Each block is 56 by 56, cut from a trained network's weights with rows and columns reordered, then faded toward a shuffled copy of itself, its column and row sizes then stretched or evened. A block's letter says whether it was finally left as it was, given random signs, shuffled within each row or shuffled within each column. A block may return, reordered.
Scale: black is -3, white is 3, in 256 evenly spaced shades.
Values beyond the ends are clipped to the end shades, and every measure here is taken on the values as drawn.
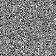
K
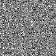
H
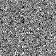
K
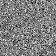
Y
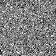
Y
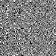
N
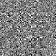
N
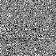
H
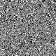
Y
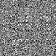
N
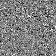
Y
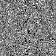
K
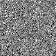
K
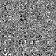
N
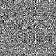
N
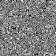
Y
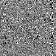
H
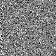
K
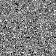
Y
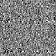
N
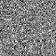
N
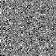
N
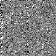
N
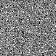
K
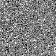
K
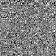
N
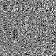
N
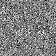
Y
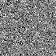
Y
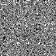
H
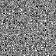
H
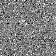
Y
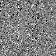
K
